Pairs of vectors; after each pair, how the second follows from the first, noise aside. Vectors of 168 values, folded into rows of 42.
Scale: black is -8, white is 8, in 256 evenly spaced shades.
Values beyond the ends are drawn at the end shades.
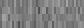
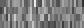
wrapped around, negated, scaled up.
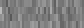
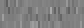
partly zeroed.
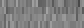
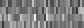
wrapped around, negated, scaled up.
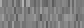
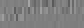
partly zeroed.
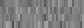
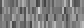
reversed, negated, scaled up.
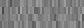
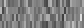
reversed, negated, scaled up.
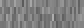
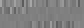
partly zeroed.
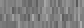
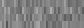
reversed.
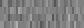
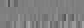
reversed, negated, partly zeroed.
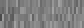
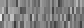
negated, scaled up.
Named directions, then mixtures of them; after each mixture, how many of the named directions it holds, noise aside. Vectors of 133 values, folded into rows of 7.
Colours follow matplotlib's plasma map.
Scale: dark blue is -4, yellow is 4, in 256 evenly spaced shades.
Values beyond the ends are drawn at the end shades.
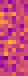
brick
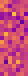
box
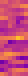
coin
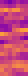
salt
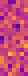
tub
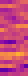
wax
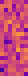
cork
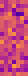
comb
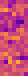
three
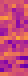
two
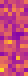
two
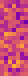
three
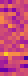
four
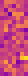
four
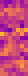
two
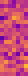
four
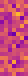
one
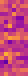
two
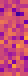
one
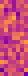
two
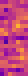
three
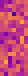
two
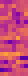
four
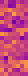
three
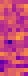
two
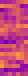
two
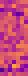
three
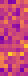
two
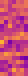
two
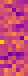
four
